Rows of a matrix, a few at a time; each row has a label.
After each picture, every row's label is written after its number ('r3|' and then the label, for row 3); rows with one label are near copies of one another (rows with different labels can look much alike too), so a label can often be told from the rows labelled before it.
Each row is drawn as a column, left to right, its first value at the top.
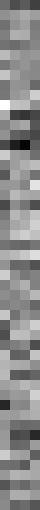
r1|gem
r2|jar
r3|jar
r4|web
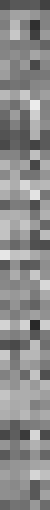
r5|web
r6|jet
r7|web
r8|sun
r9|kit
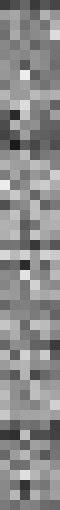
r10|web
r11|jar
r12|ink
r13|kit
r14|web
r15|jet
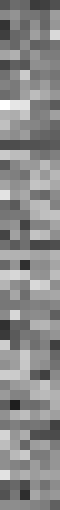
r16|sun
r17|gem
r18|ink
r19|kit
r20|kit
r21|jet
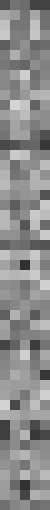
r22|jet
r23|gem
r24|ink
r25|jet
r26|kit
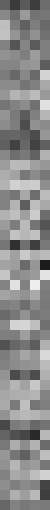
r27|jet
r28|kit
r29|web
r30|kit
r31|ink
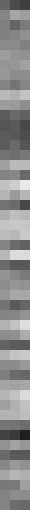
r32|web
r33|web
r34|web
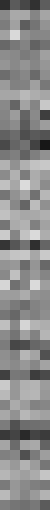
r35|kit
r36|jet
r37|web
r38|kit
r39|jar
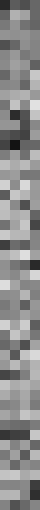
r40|kit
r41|jar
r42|web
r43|ink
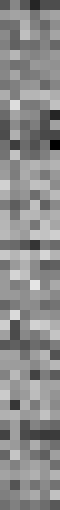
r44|web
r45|gem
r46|jet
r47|kit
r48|web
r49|jar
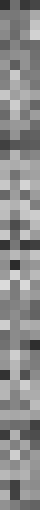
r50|kit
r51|ink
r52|kit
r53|jet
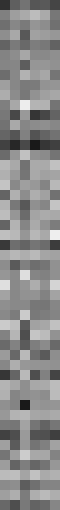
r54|kit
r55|jar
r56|gem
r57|jar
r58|jar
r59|kit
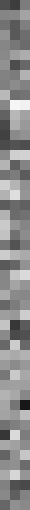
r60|web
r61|sun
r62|gem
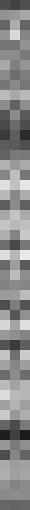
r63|web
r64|jet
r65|web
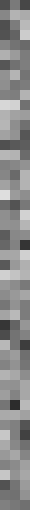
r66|sun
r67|gem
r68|jet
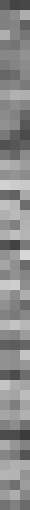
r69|kit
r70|kit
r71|web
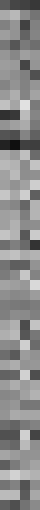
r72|jar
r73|jar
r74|sun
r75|kit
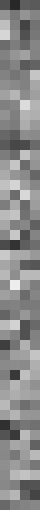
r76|jet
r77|kit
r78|sun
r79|ink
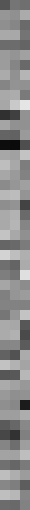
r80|jar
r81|jar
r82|gem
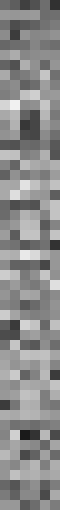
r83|gem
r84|sun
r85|web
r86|web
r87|ink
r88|kit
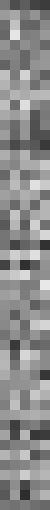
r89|ink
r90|jet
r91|ink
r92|web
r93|kit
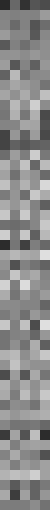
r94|kit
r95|ink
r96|kit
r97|sun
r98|web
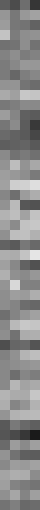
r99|jet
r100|kit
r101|web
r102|web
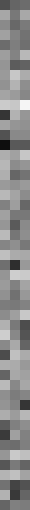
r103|jar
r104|ink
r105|gem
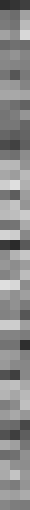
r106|kit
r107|kit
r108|jet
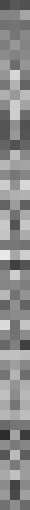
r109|web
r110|ink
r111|web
